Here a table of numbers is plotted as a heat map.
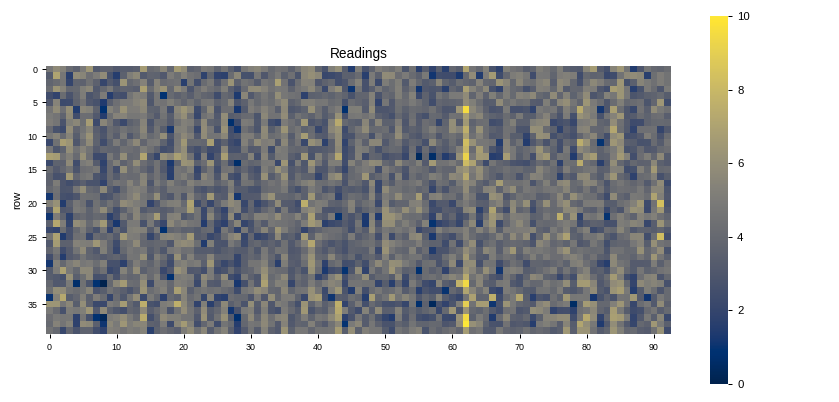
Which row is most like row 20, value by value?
25
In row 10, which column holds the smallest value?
71
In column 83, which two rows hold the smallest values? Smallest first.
22, 29
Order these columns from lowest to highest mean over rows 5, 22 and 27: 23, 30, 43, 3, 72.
3, 43, 23, 72, 30
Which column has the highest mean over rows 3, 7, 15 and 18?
62
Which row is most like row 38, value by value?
6
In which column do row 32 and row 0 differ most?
61
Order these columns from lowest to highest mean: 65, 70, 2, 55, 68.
55, 2, 70, 65, 68
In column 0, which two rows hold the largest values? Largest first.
13, 35
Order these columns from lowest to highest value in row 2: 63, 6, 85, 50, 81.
63, 6, 50, 81, 85
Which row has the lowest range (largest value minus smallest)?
18
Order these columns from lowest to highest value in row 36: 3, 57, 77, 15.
77, 15, 57, 3
